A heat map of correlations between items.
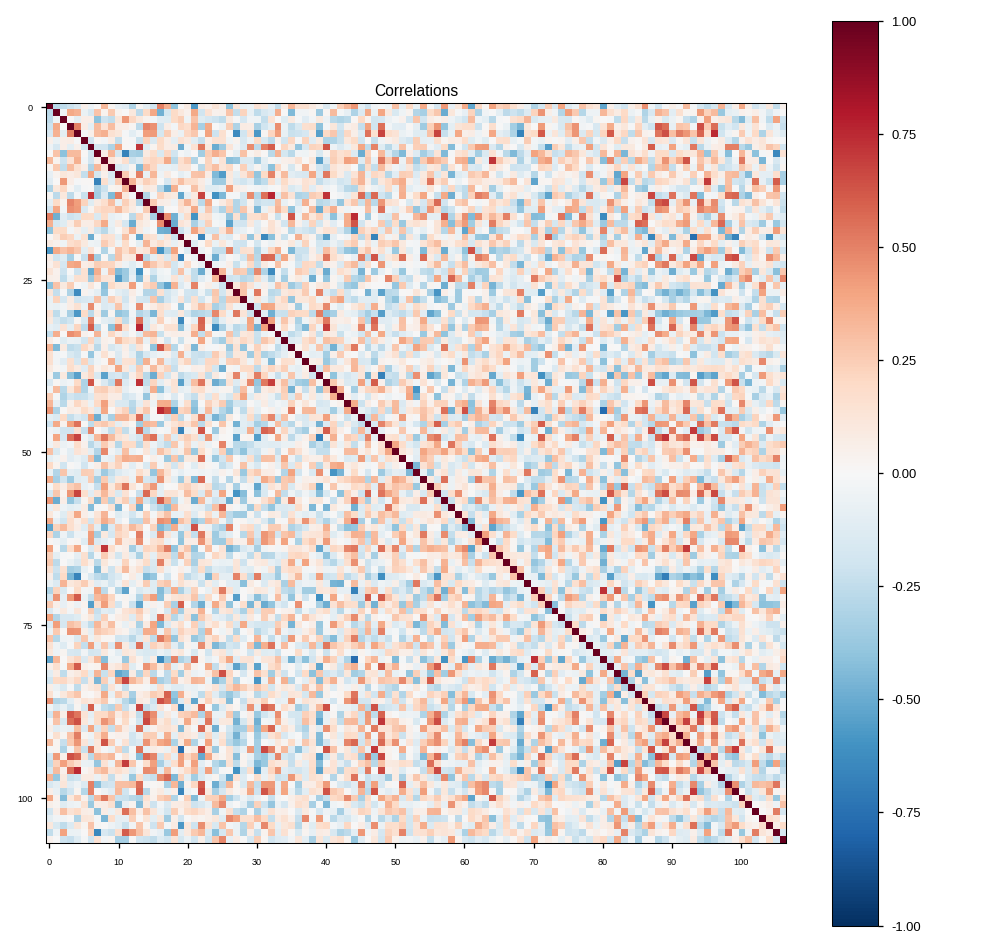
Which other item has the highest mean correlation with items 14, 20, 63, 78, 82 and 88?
89
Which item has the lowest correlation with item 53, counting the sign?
41
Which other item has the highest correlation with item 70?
80
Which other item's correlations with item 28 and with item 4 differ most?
56
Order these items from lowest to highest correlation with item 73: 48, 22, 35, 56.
48, 35, 56, 22
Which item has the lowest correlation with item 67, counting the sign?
7
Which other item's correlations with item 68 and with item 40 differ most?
93
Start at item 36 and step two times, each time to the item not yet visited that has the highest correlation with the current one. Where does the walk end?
19
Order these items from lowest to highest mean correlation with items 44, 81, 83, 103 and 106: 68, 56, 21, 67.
68, 21, 67, 56
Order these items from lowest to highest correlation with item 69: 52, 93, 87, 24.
52, 93, 24, 87
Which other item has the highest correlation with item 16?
44
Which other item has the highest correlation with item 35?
16
